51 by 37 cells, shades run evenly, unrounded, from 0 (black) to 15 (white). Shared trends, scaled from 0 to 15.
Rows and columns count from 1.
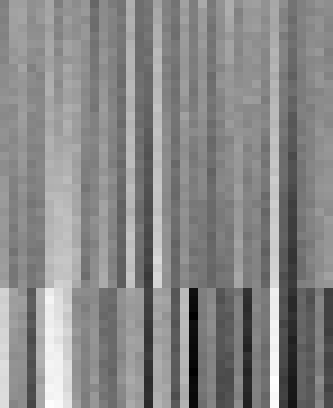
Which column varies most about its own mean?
22
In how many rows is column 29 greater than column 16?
36
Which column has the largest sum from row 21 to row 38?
31
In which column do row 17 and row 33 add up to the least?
33
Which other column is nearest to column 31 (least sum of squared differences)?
6
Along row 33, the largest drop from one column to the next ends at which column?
32
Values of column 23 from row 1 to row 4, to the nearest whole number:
10 9 9 9
